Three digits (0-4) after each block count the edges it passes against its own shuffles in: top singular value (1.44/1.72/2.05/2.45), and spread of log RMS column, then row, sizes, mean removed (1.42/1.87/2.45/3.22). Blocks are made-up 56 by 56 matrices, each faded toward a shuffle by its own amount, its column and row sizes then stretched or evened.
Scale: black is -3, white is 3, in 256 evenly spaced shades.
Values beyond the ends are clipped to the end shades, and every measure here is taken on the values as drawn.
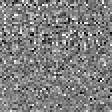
2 0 2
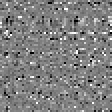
2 1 3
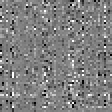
0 4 2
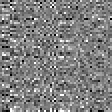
4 2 2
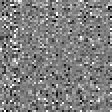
2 3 0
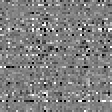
0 2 4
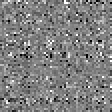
0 2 3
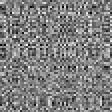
4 0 3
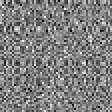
4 0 1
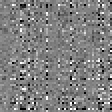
3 4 3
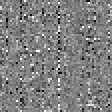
1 3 0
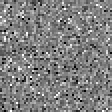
0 0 0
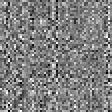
3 3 1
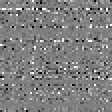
2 0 4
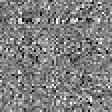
2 1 2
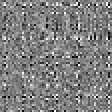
4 3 3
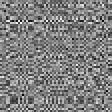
4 1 3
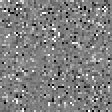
0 2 1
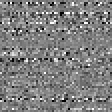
2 0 4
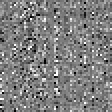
0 4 0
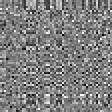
4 2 2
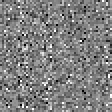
1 2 0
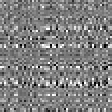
4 1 4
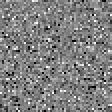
0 1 1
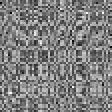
4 1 0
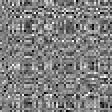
4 0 3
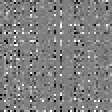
2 4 3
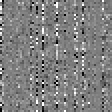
2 4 0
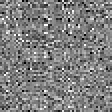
3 1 1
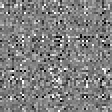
2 2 3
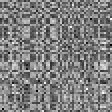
4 1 0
